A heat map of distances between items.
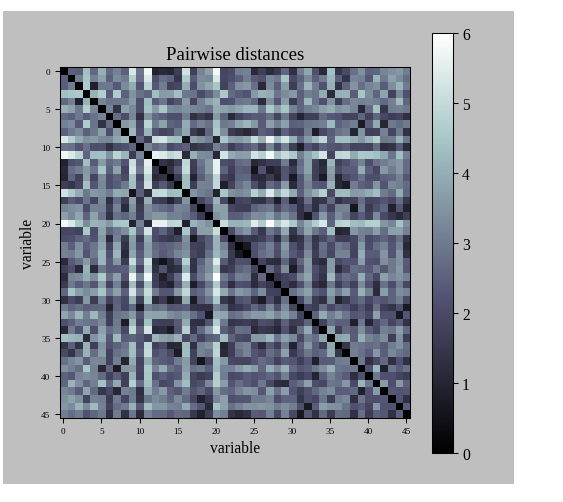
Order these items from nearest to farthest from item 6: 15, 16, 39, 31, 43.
31, 43, 15, 39, 16
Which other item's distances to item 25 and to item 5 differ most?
13
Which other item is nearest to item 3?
35
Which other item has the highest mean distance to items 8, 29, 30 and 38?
20
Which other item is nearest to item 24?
23
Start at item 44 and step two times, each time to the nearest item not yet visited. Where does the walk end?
19
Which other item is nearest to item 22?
17
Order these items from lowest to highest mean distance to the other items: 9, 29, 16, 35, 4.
4, 35, 29, 16, 9
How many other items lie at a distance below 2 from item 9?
3
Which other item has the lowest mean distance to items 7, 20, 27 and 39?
42
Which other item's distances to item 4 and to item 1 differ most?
2
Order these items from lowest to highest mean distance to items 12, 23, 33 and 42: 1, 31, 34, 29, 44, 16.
31, 34, 1, 44, 29, 16
